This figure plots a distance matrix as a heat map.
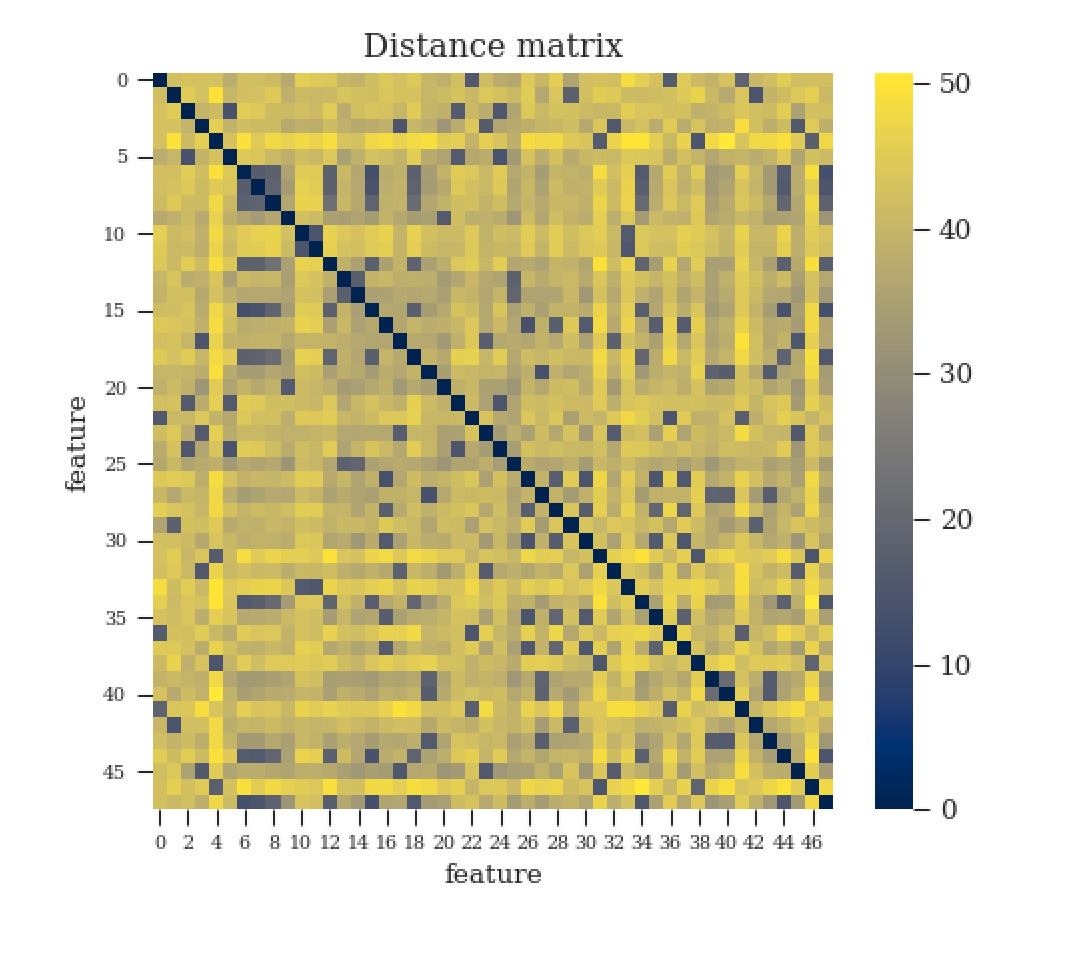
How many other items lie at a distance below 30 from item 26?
5
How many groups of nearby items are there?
11
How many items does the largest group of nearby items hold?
9
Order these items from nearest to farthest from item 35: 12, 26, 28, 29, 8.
26, 28, 12, 8, 29
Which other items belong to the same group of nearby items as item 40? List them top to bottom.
19, 27, 39, 43
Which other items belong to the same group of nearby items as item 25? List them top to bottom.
13, 14
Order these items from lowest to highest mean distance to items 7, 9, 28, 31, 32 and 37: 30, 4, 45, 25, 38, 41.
30, 45, 25, 38, 4, 41
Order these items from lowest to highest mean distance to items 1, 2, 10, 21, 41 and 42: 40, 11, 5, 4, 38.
5, 11, 40, 38, 4
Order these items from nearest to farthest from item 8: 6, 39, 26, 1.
6, 39, 26, 1
